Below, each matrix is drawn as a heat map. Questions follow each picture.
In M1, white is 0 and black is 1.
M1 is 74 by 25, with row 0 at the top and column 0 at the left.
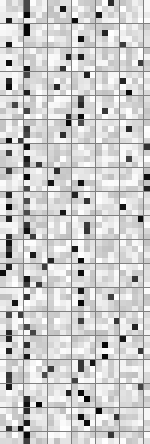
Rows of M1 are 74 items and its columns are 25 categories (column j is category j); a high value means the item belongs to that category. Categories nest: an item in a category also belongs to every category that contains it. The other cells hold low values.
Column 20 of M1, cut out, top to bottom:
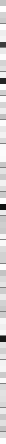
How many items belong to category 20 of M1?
4
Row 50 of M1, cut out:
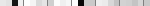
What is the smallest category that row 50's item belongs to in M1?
2
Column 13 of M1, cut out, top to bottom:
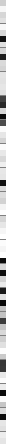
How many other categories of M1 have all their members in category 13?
6
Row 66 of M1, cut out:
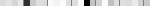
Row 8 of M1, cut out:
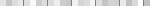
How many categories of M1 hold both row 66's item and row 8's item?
0
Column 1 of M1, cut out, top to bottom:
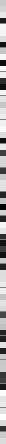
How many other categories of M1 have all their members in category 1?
7
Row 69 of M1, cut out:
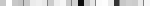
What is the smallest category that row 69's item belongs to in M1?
19
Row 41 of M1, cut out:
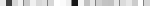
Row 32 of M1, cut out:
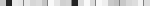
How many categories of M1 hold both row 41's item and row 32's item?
2
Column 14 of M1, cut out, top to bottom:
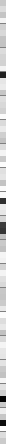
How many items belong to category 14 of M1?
6
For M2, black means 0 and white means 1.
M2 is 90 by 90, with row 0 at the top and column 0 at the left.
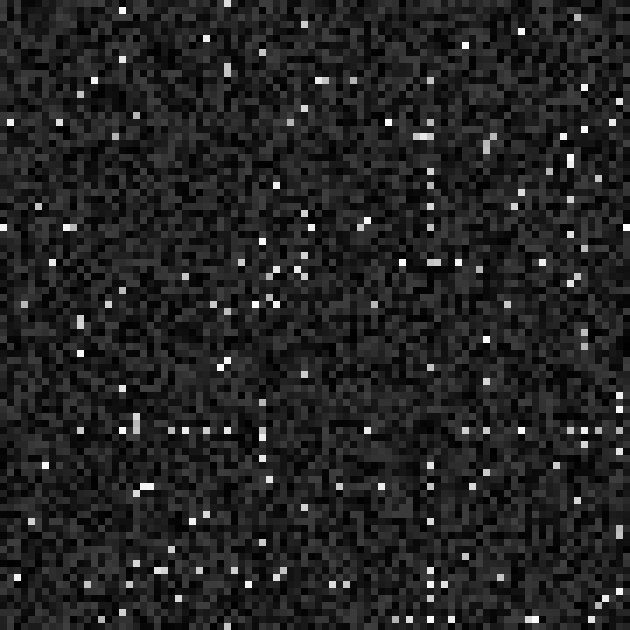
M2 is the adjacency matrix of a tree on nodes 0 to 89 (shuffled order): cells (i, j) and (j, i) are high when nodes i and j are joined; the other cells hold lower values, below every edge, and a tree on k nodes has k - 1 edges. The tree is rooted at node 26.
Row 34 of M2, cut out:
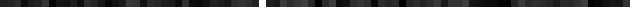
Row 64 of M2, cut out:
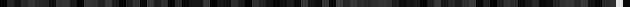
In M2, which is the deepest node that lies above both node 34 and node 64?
61
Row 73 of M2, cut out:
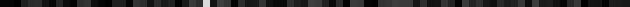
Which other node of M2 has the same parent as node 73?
5
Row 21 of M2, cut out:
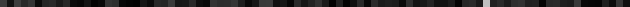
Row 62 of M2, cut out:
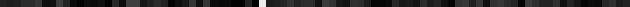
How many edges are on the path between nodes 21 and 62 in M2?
4
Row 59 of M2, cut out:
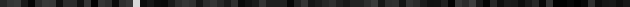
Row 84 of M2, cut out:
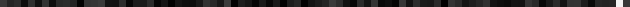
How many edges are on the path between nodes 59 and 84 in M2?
4
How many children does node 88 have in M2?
7
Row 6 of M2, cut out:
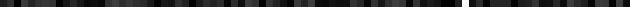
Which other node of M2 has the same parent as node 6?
79
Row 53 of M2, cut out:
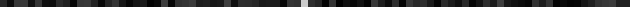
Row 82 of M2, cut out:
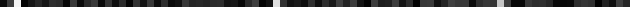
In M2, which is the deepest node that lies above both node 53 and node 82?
39
